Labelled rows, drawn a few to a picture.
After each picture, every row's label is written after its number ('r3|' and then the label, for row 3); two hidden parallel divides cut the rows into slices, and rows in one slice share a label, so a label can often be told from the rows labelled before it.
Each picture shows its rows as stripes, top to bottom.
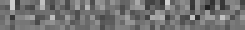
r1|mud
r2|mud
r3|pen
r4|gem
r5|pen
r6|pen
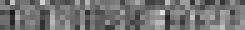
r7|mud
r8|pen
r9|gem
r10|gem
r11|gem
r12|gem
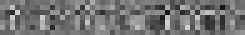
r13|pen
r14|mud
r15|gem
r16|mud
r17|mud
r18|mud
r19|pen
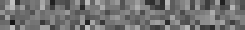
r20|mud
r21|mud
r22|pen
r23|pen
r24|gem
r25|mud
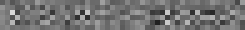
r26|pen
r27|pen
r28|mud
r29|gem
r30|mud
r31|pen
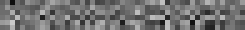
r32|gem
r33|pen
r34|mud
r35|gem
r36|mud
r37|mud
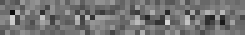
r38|pen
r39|pen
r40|gem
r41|mud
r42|mud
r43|pen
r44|pen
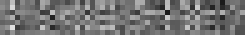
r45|mud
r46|mud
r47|gem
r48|mud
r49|pen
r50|mud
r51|pen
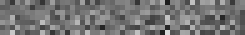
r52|gem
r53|pen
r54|pen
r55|mud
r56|mud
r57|gem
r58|mud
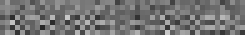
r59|pen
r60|pen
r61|pen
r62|gem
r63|mud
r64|gem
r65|mud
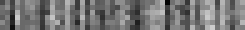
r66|gem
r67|gem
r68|gem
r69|gem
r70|gem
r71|gem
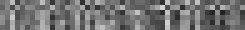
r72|mud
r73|gem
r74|mud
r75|mud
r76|mud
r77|mud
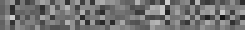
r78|mud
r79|gem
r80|gem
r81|mud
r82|gem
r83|pen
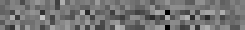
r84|pen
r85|pen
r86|gem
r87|mud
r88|pen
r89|gem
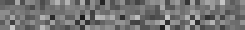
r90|gem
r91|pen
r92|pen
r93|mud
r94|gem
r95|mud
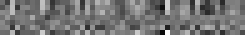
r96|mud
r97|mud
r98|mud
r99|pen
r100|pen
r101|gem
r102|mud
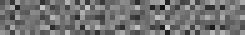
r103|gem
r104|mud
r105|pen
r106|gem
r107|pen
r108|mud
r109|gem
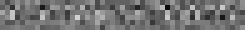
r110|pen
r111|gem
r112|mud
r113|mud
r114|pen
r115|pen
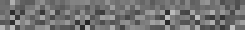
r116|pen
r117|pen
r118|gem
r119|mud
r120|gem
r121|mud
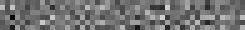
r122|pen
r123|mud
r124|pen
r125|gem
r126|mud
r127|gem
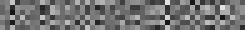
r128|mud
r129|gem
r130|gem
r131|mud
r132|gem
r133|mud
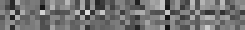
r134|gem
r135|gem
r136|mud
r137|gem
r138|pen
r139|gem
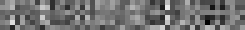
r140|mud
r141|mud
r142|pen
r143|mud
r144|mud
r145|gem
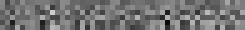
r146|pen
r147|pen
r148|gem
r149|mud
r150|gem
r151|gem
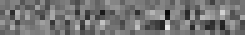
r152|pen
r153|pen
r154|gem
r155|gem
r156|mud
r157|mud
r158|pen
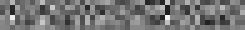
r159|mud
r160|gem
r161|gem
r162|mud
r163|mud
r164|pen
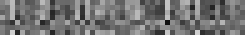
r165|mud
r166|mud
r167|mud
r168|mud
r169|gem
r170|pen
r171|mud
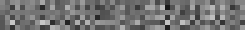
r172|pen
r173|gem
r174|pen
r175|gem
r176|mud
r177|gem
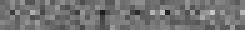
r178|pen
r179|pen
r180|gem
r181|pen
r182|pen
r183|pen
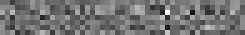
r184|pen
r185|mud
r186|mud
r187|gem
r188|pen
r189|gem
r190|mud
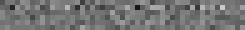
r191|pen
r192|gem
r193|pen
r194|pen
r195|pen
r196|pen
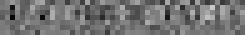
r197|mud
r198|gem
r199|gem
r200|gem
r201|pen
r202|pen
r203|pen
